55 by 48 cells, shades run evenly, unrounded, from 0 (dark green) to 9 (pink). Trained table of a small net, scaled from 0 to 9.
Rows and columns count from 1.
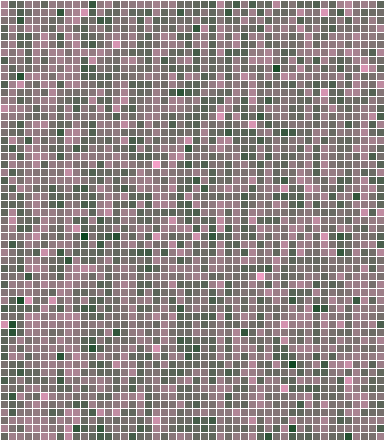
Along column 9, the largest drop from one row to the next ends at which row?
33
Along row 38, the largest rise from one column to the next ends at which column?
4
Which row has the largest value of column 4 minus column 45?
38
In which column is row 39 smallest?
40
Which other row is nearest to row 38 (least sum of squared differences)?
46
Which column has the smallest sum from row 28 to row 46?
27
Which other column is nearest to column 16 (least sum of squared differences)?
7
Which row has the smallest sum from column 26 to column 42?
17
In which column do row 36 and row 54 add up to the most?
9
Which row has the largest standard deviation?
30
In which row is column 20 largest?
21
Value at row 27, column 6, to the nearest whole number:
5
